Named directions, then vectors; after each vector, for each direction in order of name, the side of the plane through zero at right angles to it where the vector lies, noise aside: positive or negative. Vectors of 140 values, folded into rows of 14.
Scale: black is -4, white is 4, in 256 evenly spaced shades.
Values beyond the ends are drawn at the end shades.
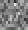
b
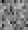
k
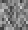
negative, positive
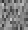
positive, positive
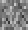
positive, negative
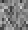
negative, positive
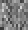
negative, positive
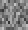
positive, negative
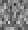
negative, positive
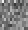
negative, negative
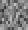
positive, negative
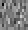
negative, positive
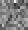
negative, negative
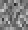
negative, positive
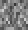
negative, positive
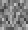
positive, negative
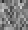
negative, positive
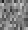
positive, positive
